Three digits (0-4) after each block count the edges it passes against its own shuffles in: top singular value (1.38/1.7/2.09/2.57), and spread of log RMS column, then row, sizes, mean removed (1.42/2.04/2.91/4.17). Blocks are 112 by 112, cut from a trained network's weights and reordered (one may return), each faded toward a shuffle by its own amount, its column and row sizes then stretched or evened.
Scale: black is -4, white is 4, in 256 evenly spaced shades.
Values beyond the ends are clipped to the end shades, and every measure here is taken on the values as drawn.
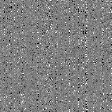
1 3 1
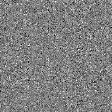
0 2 1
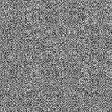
3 1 0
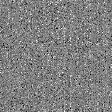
0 1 1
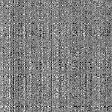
4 2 3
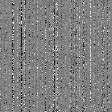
3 4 0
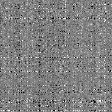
2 2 3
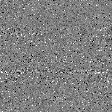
1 0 2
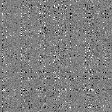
1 3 2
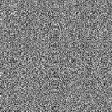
3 1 2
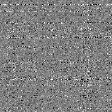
0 2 3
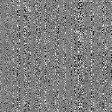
1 4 1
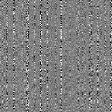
4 4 1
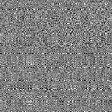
3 1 3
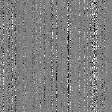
2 4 0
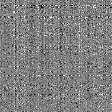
3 1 3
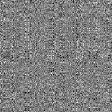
3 3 1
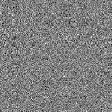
3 1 1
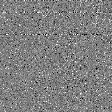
2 1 1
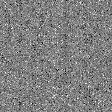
0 0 1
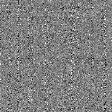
0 3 1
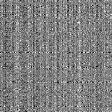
4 1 3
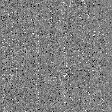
0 2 1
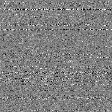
1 0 3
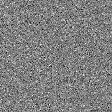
1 0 0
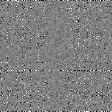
3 2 2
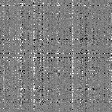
3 3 3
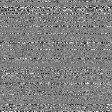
2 0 4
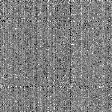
3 2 2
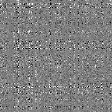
2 3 3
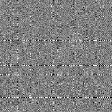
4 2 2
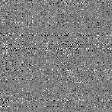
2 2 3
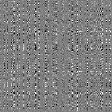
4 4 3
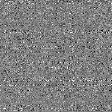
1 2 3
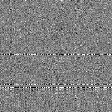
4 0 2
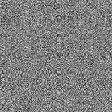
3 1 1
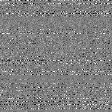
1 1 4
